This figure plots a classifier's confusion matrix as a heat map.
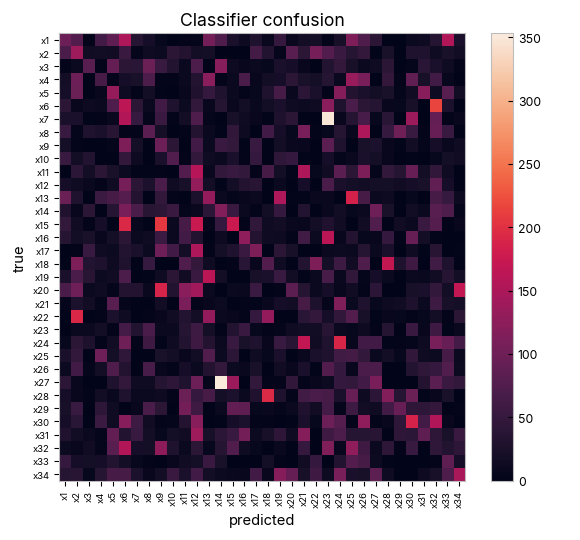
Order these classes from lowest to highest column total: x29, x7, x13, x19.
x29, x7, x19, x13
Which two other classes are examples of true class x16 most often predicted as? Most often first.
x23, x30
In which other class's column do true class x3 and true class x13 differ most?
x25
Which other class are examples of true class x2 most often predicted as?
x22
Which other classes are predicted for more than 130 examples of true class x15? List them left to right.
x6, x9, x12
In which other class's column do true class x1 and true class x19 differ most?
x33
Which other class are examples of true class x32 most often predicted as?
x6
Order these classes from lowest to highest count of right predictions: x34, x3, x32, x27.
x32, x3, x27, x34
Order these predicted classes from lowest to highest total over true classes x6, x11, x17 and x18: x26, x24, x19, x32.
x19, x24, x26, x32
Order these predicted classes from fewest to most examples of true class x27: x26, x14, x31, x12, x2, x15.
x2, x31, x26, x12, x15, x14
